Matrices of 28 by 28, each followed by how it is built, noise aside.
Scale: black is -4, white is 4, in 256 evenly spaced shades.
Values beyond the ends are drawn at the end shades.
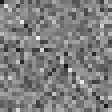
diagonal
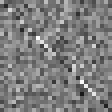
diagonal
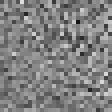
upper triangular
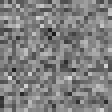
blocks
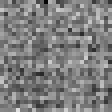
blocks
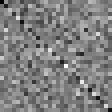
diagonal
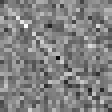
diagonal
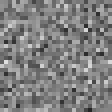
noise
